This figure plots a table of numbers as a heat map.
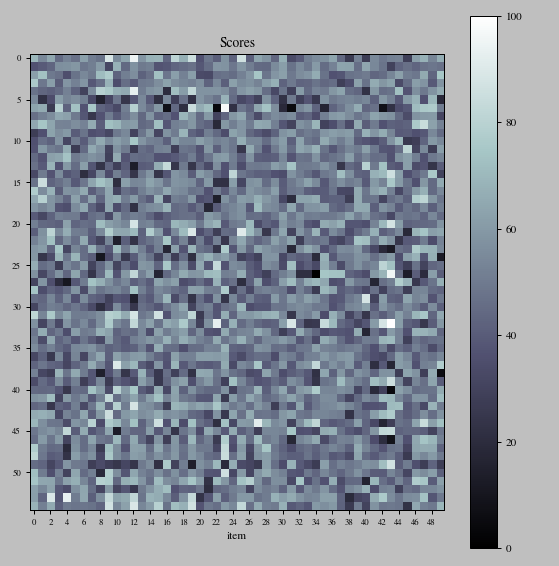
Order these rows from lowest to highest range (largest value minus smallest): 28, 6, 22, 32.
28, 22, 32, 6
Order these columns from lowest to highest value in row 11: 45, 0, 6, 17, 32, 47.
17, 0, 6, 47, 32, 45
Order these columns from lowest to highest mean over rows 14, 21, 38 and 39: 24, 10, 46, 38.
38, 10, 46, 24
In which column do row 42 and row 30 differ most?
12
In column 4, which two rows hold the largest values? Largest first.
53, 45
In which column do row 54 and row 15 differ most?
25
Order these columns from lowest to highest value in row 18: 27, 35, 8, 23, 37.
8, 37, 23, 35, 27
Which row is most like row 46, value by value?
23
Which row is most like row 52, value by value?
18
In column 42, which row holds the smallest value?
6
